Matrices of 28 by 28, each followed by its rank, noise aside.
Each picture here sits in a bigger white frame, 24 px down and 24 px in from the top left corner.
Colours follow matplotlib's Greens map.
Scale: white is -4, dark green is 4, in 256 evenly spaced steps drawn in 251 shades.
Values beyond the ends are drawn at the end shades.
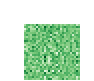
six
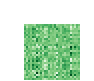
three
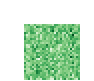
six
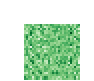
four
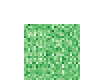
four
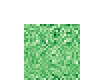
five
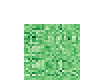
three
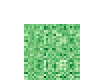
three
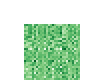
three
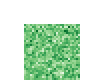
six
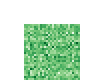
five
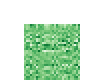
three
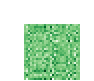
three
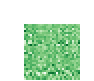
four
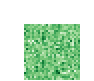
six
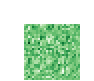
five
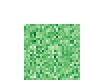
five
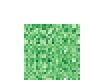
five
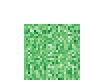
six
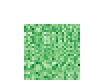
four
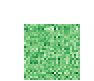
four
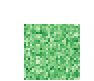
four
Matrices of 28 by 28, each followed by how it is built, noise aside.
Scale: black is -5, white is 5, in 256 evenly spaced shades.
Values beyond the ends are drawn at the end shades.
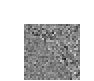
upper triangular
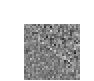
upper triangular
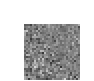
lower triangular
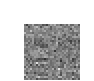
blocks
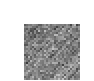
Hankel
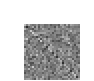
diagonal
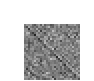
Toeplitz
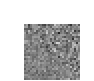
upper triangular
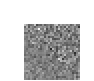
upper triangular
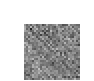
Toeplitz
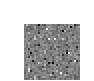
sparse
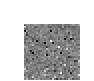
sparse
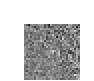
upper triangular
